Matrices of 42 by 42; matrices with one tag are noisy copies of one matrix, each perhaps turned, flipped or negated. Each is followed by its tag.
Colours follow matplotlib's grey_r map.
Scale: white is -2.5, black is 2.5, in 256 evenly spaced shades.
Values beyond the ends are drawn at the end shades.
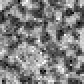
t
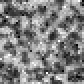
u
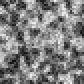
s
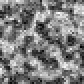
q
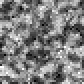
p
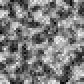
t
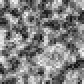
t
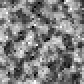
q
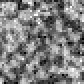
u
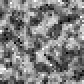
q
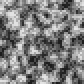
s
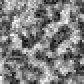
q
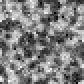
p
